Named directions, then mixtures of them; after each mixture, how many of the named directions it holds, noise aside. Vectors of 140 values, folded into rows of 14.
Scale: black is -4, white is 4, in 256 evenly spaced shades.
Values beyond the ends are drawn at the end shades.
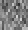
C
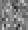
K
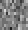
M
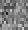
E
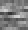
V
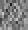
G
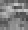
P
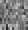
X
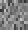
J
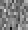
one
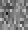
one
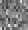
three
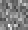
three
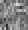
two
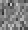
three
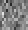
two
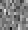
one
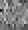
three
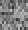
three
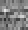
three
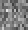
two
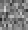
four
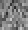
four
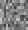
two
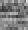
two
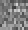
four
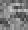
one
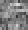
two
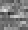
one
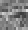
two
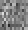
two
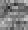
three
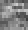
one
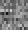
two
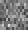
two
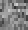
three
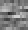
one
